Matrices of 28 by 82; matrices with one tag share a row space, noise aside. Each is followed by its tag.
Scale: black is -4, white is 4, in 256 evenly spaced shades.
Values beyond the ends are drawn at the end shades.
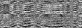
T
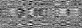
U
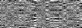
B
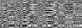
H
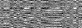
T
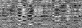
U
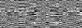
B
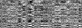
U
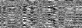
H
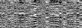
B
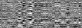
U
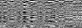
H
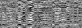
U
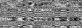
U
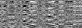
H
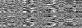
H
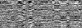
U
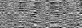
B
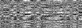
T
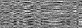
T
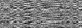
T
